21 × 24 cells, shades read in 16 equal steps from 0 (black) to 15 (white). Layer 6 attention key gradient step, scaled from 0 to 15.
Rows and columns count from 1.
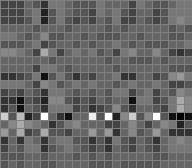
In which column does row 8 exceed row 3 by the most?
6
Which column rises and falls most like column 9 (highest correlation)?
4
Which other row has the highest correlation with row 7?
11
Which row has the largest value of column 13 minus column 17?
13
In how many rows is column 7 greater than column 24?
6
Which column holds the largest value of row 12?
23
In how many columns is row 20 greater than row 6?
4
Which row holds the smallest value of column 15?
15
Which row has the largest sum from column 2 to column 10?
16
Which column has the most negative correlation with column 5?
7
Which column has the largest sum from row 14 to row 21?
20
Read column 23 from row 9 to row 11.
5 9 4
